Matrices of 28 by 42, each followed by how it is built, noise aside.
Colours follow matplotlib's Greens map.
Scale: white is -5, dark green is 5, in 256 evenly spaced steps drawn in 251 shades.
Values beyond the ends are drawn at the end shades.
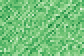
Hankel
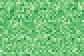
repeating columns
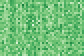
blocks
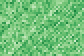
Hankel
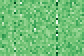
uneven columns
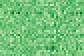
low rank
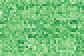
blocks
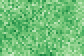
smooth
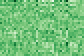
low rank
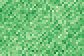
Hankel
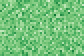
repeating columns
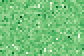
sparse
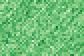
Hankel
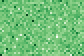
sparse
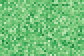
blocks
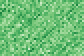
Hankel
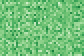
blocks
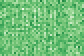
blocks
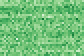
blocks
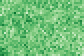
smooth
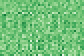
low rank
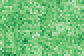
smooth
